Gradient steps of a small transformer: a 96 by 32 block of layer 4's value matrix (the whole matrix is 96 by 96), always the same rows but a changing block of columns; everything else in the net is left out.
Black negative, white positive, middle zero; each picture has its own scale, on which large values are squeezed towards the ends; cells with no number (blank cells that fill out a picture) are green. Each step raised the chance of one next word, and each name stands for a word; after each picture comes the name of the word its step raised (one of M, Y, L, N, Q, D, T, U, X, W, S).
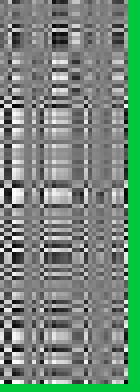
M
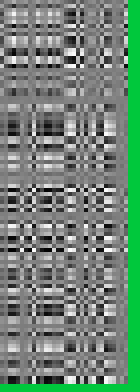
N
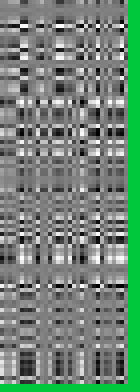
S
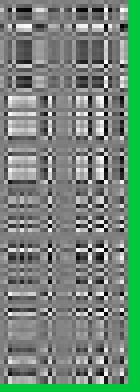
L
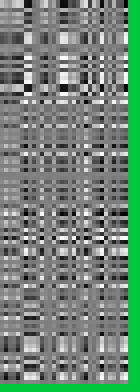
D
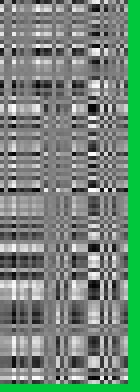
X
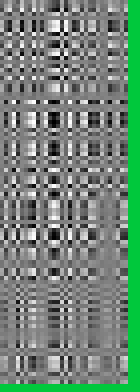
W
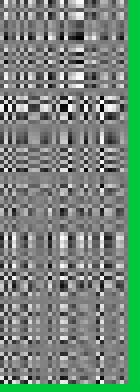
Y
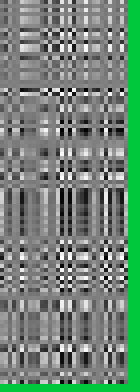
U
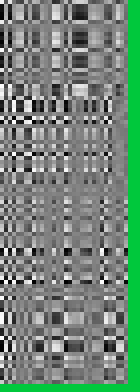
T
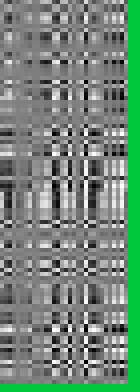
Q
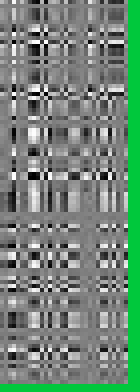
U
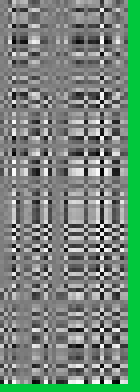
Q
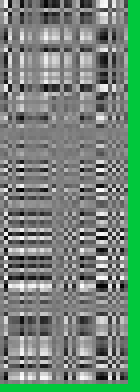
D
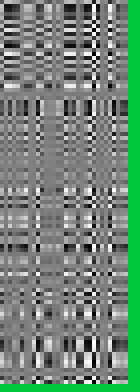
X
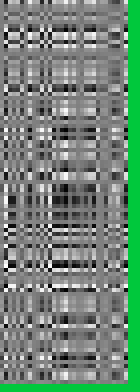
U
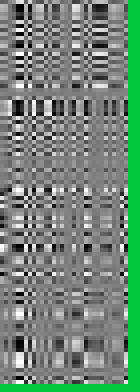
X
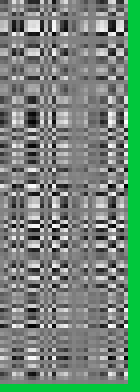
W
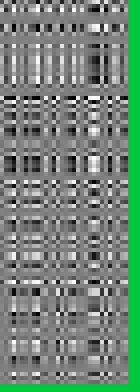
L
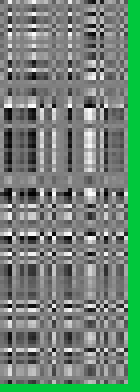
M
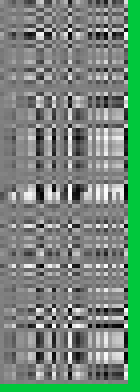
M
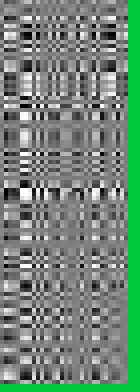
M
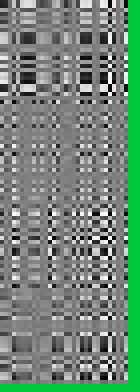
D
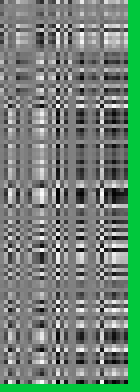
M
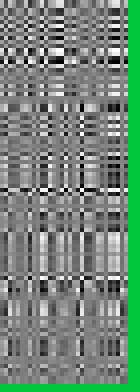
N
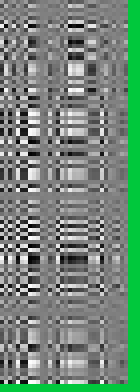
S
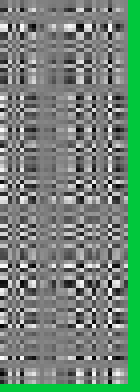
L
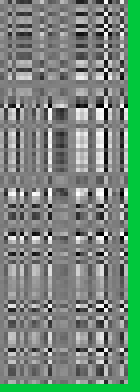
M
